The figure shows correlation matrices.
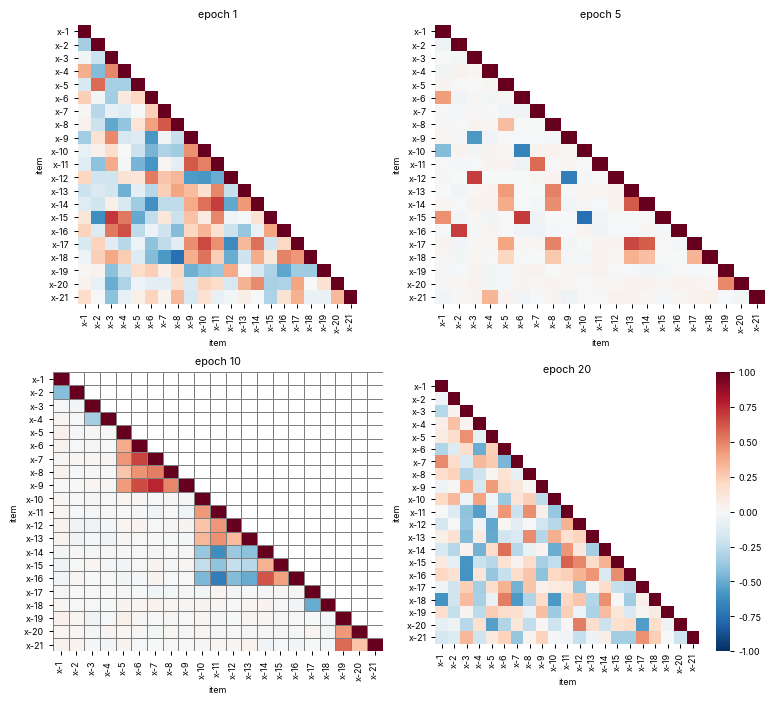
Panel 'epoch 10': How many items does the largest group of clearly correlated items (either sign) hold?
7
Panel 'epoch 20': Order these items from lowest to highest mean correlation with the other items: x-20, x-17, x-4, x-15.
x-4, x-20, x-17, x-15
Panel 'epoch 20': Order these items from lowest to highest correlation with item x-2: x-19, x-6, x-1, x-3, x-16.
x-19, x-6, x-1, x-3, x-16
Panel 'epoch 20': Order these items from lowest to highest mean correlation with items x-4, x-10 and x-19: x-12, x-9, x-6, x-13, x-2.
x-6, x-12, x-9, x-13, x-2
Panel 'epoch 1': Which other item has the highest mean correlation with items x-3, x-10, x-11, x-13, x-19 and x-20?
x-14
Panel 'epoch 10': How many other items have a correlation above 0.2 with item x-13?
3
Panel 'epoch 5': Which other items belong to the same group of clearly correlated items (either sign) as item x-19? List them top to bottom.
x-20
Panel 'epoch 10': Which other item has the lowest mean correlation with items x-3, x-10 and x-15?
x-4
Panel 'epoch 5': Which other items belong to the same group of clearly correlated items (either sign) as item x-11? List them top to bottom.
x-7
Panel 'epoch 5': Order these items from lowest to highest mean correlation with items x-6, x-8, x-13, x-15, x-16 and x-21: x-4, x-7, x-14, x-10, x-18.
x-10, x-7, x-4, x-18, x-14
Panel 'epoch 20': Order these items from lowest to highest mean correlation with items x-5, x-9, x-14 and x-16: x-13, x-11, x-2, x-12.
x-13, x-12, x-2, x-11
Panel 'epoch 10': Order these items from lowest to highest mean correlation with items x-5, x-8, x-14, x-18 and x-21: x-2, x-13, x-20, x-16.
x-13, x-2, x-20, x-16
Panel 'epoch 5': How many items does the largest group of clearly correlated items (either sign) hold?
6
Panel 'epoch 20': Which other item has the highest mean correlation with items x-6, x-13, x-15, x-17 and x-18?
x-11
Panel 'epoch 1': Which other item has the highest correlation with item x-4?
x-16
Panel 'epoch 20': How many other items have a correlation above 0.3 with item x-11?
5
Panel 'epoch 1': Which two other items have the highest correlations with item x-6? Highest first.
x-12, x-8
